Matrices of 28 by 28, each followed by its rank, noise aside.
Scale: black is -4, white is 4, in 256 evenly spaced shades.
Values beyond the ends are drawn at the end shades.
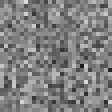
eight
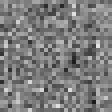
eight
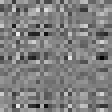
two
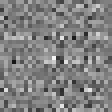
four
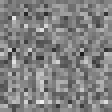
four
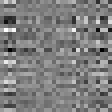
two
